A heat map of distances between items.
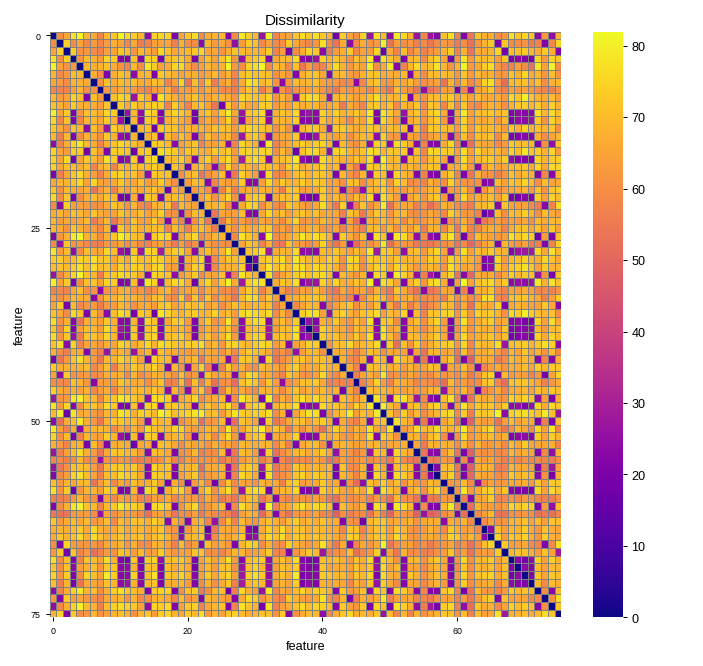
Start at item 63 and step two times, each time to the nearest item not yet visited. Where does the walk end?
43
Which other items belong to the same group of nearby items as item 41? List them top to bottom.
5, 8, 12, 15, 36, 53
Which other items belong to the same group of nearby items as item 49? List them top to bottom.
2, 35, 40, 67, 75
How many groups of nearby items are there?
11
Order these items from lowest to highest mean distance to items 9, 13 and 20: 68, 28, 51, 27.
68, 28, 27, 51
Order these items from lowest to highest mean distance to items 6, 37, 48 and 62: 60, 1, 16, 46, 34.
16, 60, 34, 1, 46
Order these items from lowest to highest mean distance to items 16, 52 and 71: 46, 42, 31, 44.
44, 46, 42, 31
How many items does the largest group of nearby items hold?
18
